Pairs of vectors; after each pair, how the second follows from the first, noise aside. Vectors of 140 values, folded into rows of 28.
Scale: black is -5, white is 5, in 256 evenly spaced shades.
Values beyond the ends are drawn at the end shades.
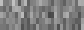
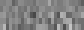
reversed, partly zeroed.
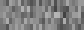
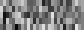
reversed, negated, scaled up.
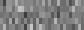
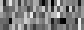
reversed, negated, scaled up.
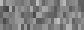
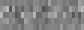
negated, partly zeroed.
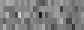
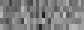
reversed.
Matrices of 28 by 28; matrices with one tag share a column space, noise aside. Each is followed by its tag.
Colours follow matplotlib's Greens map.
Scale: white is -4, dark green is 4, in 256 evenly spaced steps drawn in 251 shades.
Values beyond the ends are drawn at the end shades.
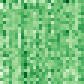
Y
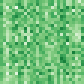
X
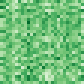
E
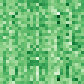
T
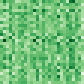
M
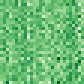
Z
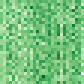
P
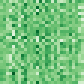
M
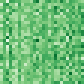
M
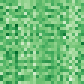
P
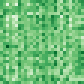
T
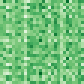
E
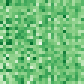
Z
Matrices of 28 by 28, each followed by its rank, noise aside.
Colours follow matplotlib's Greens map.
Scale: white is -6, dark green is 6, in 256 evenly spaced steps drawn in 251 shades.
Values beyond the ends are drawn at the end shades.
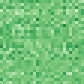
six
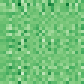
three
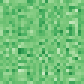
four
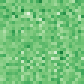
six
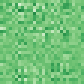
four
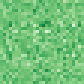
six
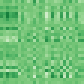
two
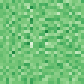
four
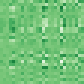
two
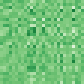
three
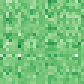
four
